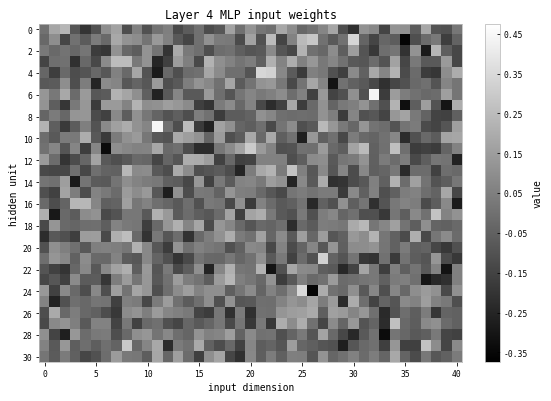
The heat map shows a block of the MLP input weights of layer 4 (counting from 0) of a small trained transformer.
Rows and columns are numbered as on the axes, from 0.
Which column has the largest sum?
8
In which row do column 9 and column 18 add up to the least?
27
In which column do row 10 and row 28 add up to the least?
33
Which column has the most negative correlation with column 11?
16
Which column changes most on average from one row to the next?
11
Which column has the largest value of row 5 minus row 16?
26
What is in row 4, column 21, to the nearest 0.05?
0.35
